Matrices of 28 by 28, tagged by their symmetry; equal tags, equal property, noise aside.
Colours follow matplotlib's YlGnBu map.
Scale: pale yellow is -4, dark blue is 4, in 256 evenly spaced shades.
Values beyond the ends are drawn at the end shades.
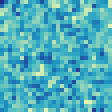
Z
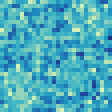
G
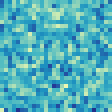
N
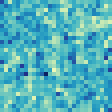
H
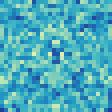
N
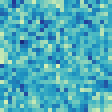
G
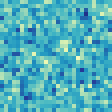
H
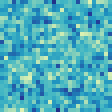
H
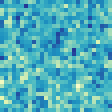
Z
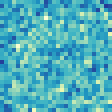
G
